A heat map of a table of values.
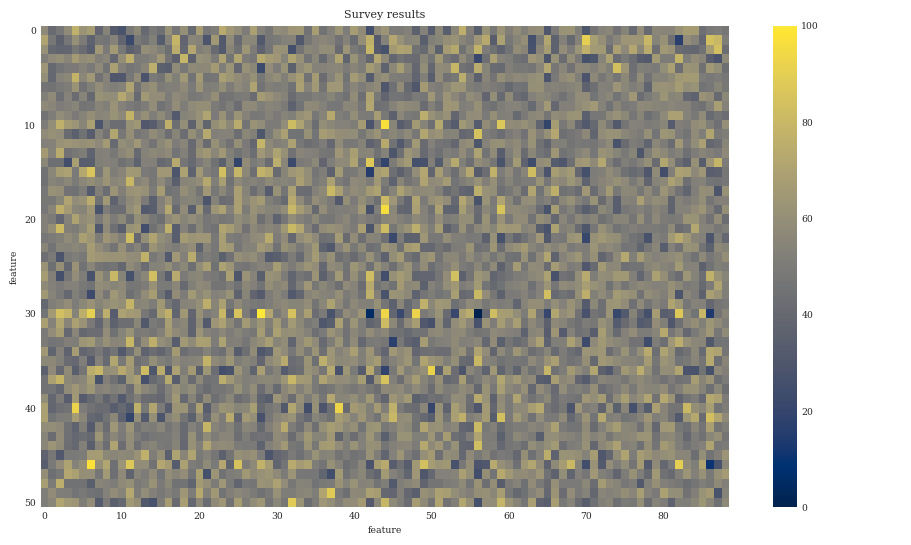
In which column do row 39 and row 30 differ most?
56
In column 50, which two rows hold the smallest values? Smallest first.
40, 31
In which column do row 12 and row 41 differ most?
28
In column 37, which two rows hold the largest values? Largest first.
49, 17
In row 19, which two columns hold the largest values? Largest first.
44, 59
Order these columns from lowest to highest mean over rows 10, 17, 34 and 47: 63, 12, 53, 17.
53, 17, 63, 12
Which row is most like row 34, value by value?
39
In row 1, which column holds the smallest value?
82
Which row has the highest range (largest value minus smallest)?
30
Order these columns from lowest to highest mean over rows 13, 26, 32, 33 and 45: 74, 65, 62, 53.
62, 65, 74, 53
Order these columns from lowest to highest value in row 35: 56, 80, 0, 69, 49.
69, 0, 80, 49, 56
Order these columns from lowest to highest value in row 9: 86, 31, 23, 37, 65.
86, 65, 31, 23, 37
